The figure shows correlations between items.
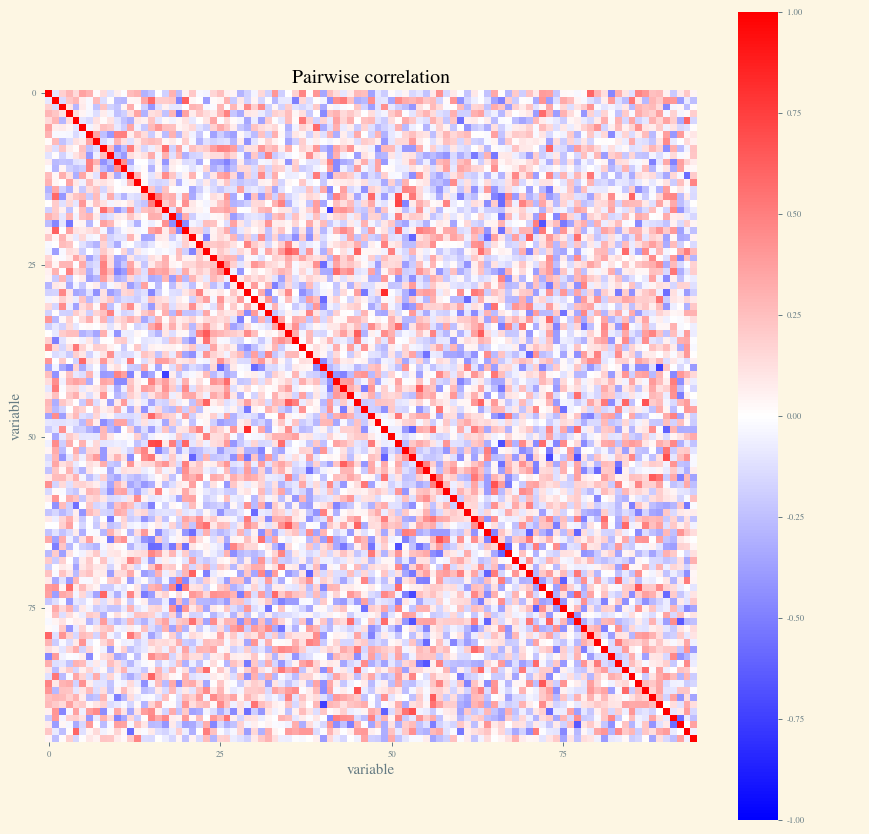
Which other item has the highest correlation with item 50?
23
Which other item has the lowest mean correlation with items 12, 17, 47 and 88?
41
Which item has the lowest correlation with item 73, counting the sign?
53
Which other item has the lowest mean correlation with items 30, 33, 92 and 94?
40
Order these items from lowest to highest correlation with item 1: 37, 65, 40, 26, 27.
65, 27, 40, 37, 26
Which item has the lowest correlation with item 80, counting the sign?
55
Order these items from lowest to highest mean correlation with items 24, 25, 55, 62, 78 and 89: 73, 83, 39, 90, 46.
90, 83, 46, 39, 73
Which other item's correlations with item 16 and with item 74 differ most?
51
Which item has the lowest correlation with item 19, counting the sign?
72
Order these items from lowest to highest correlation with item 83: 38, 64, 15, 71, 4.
15, 64, 4, 38, 71
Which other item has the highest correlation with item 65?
57
